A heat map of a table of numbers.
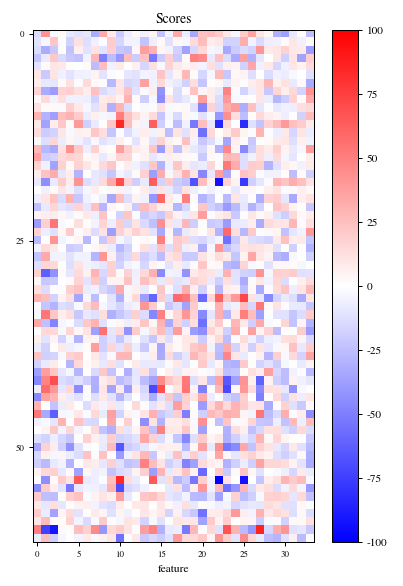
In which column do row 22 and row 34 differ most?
20
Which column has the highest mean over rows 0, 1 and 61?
25
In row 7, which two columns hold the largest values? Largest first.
23, 33
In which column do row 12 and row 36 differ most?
7
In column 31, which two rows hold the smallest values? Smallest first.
43, 20
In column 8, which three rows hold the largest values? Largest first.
36, 27, 0
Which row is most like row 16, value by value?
15
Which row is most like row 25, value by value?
13
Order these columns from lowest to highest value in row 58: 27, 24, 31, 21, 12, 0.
31, 12, 21, 0, 27, 24
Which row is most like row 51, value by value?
26
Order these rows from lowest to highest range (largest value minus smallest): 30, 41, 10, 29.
30, 41, 10, 29
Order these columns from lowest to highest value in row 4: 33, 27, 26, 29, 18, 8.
29, 27, 18, 33, 8, 26
